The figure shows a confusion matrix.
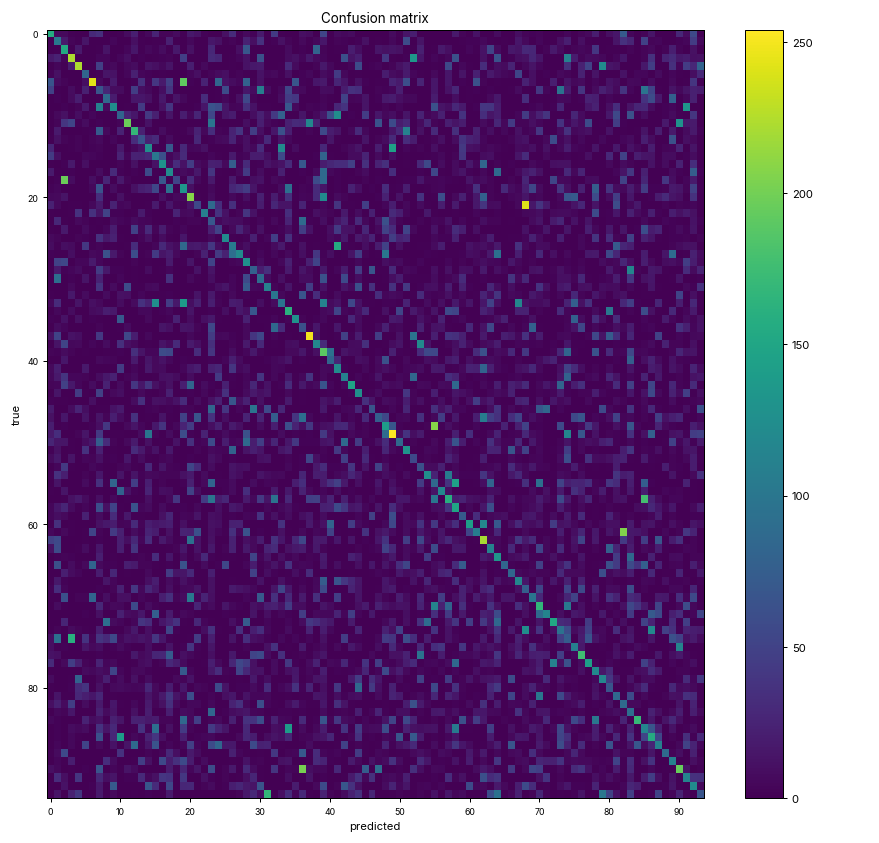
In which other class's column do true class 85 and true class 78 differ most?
34
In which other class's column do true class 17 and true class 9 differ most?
91
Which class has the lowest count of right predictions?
45
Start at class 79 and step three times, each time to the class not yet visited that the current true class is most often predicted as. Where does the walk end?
31
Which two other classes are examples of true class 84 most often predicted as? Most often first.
78, 19
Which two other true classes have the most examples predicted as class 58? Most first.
55, 85
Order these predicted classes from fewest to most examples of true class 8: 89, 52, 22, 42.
52, 22, 42, 89
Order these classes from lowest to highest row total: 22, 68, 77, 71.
22, 68, 71, 77
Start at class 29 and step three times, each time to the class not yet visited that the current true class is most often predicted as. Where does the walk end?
36
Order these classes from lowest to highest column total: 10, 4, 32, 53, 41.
4, 10, 32, 53, 41
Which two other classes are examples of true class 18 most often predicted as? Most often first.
2, 39
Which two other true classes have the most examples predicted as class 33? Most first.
14, 10
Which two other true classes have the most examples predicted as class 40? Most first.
39, 60
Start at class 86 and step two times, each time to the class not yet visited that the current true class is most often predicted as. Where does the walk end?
41
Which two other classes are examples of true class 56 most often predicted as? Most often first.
10, 20
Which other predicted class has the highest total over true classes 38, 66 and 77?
53
